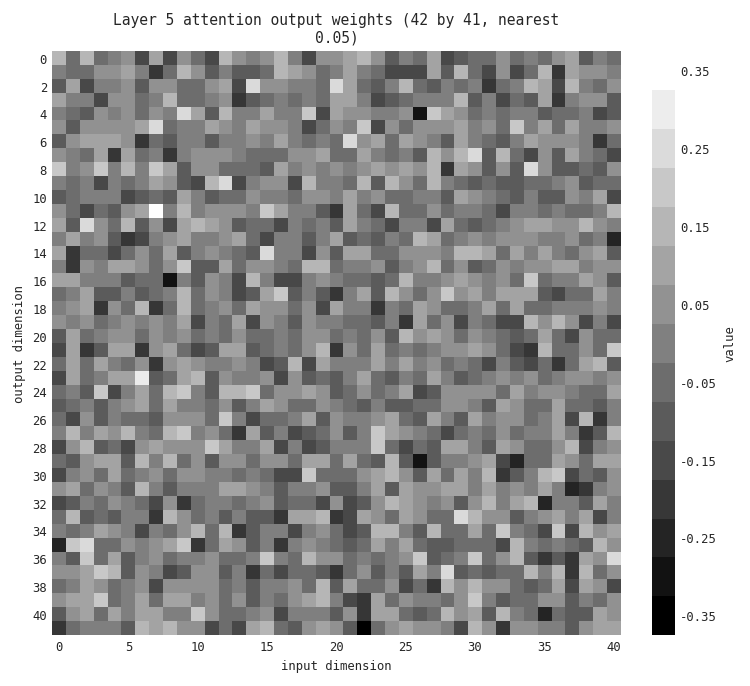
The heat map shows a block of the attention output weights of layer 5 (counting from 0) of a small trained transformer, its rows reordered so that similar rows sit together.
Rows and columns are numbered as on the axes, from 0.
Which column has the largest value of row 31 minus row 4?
26
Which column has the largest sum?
9
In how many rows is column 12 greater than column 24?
23
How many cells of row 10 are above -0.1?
31
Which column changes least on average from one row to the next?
17
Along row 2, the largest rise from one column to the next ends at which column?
14
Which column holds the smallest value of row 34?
13
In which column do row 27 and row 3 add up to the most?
8
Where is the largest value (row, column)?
11, 7
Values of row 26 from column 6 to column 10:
-0.05 -0.1 0.05 0.05 0.05
